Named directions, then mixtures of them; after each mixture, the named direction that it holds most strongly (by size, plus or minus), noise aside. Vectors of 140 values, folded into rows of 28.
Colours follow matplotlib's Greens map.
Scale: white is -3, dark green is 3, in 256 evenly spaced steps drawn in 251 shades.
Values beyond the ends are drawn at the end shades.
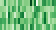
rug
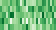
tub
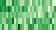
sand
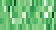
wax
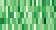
rug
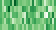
wax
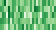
rug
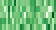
wax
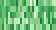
rug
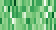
wax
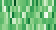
wax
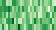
sand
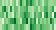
tub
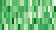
sand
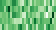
wax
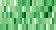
wax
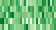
tub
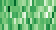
wax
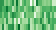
rug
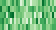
tub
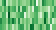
rug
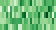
wax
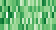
tub
